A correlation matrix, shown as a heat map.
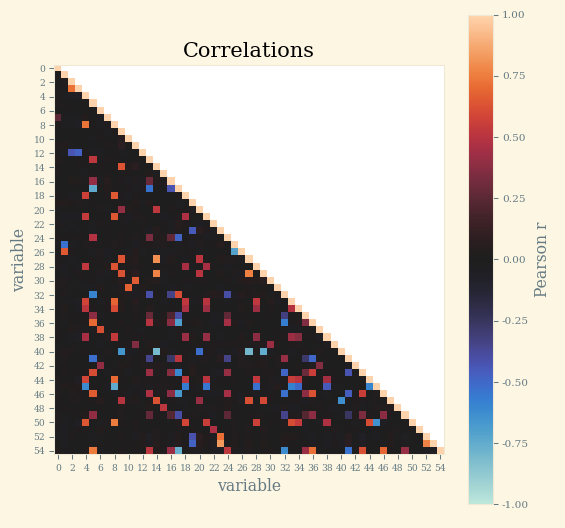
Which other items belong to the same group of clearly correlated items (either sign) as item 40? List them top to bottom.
9, 14, 20, 27, 29, 47
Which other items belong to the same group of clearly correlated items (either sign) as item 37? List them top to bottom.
6, 42
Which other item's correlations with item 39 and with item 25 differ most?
26
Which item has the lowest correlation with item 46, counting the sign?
17
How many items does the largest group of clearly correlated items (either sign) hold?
13
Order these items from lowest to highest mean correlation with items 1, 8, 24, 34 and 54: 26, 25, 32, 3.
32, 25, 3, 26
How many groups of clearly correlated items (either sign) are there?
12
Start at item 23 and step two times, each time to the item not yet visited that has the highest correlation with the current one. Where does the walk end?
52
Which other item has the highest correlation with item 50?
8
